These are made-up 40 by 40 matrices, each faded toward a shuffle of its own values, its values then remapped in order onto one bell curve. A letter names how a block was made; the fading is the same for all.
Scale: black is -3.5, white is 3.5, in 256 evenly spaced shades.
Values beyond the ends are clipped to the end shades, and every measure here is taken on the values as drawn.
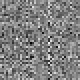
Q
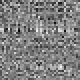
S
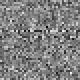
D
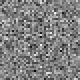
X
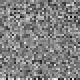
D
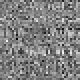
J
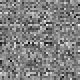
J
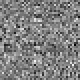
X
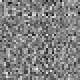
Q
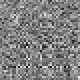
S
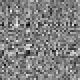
J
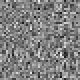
Q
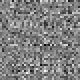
J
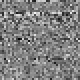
D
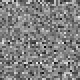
D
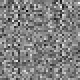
Q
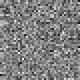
X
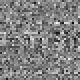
J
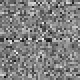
D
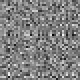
S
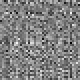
S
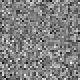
X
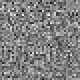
X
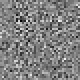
Q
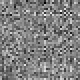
Q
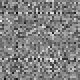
J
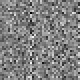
Q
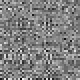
S
